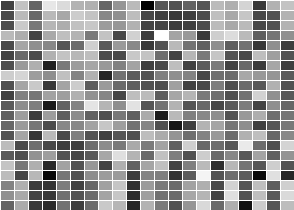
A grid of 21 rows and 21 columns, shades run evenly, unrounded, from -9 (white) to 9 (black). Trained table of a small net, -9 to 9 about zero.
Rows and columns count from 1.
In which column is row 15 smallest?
18
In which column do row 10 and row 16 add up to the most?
1
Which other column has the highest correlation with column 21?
17
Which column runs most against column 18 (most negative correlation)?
15
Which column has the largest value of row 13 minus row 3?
4
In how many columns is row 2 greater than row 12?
7
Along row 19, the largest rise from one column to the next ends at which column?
10
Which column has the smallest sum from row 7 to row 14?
2
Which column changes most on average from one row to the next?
19
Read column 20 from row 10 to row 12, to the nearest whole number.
-1 -1 1
